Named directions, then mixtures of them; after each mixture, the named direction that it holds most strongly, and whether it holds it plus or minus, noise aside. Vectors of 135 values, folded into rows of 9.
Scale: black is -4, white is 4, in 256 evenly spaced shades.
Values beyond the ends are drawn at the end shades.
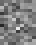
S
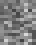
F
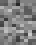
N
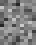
N, plus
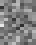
S, minus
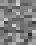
N, minus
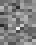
S, plus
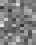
N, minus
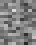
F, minus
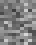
F, plus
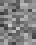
S, plus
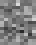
N, minus
